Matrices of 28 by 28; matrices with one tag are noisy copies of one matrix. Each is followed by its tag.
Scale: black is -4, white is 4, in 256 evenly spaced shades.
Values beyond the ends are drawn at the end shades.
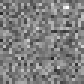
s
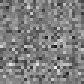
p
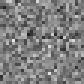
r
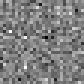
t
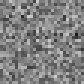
r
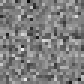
r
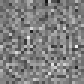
p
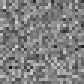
p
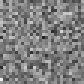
t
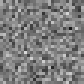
t
